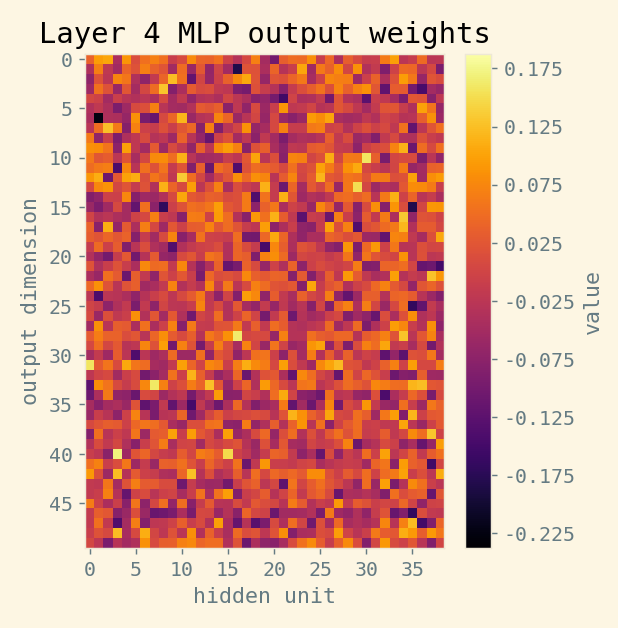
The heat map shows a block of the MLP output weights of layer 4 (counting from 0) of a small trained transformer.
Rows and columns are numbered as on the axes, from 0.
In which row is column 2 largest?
7
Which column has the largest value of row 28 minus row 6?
1
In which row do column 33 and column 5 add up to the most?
36
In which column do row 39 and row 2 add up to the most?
28
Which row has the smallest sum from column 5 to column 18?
35
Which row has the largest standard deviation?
15
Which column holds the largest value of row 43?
32
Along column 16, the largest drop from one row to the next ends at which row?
29
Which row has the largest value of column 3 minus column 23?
40
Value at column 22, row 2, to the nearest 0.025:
0.05
